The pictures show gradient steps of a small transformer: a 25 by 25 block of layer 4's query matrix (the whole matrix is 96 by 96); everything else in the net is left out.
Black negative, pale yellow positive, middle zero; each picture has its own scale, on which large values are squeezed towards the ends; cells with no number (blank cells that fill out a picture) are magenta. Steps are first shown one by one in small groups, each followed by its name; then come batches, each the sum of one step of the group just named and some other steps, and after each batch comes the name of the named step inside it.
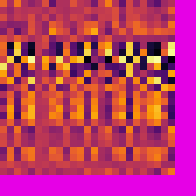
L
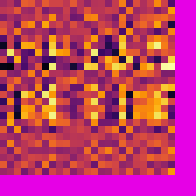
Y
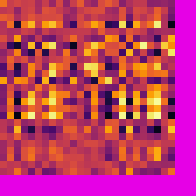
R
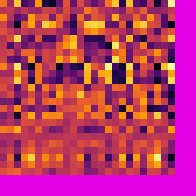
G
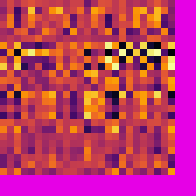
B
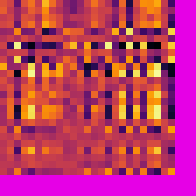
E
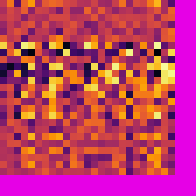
Y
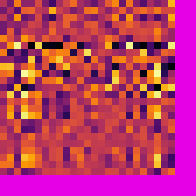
L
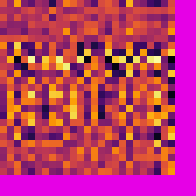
L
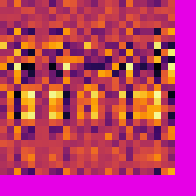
L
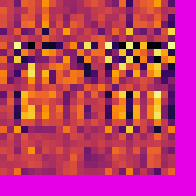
E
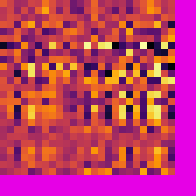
E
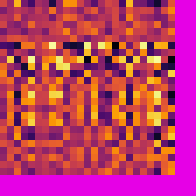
L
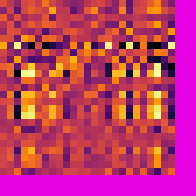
E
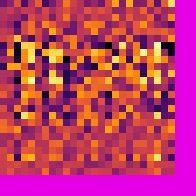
G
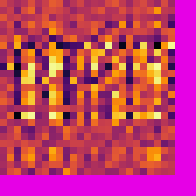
R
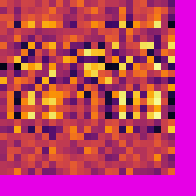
R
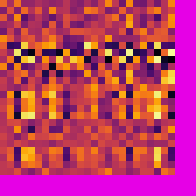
L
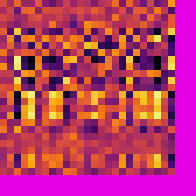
G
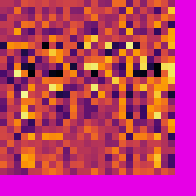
Y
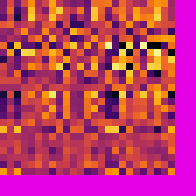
B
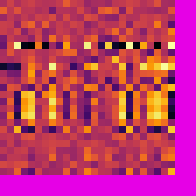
Y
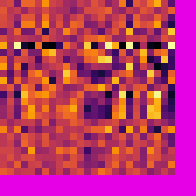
E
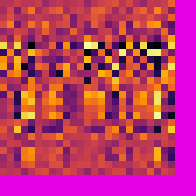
B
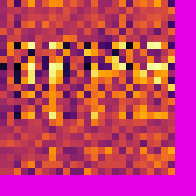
Y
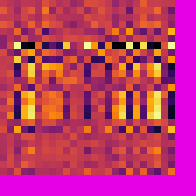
E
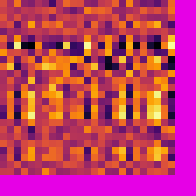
L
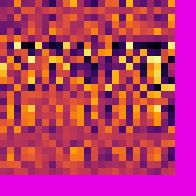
L
